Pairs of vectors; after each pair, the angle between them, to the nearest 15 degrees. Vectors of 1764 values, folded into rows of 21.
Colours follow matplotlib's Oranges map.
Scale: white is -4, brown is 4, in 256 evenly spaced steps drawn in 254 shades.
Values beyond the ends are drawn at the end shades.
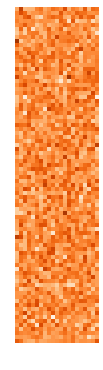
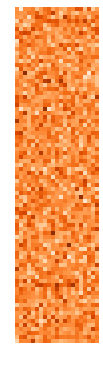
135 degrees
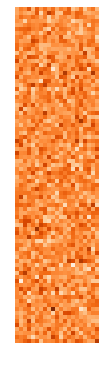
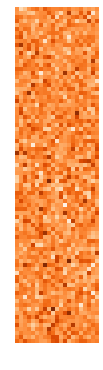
60 degrees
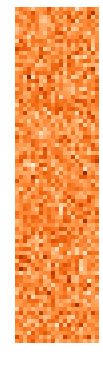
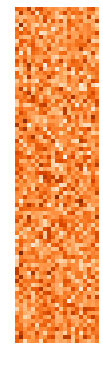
75 degrees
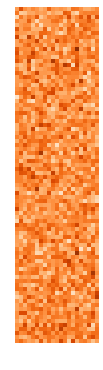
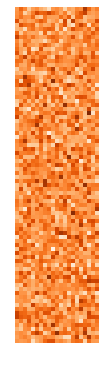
90 degrees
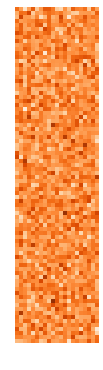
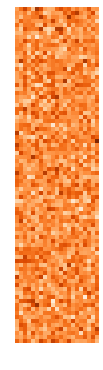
135 degrees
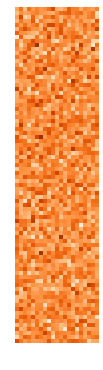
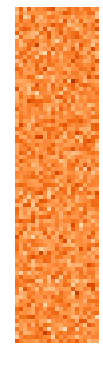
30 degrees
